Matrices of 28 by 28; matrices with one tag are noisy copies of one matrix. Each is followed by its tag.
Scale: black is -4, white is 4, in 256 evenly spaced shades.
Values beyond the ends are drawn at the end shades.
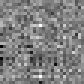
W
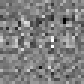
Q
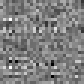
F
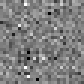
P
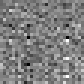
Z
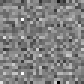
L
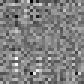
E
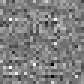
F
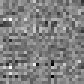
F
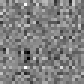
P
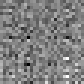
Z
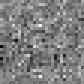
W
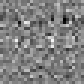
Q
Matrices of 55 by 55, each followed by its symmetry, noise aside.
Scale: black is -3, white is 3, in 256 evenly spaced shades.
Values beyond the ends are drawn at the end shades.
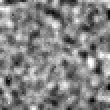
no symmetry.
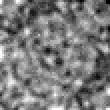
symmetric across the other diagonal.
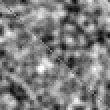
symmetric across the other diagonal.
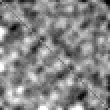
symmetric across the other diagonal.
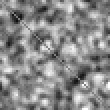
symmetric.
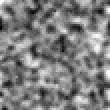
no symmetry.
